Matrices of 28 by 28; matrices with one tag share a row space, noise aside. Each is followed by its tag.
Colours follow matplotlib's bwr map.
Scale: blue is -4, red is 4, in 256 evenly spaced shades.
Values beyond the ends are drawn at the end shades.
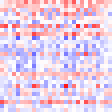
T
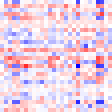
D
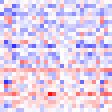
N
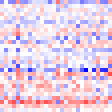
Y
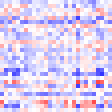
D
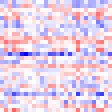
D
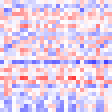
N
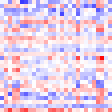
D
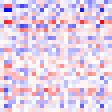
N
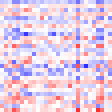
D
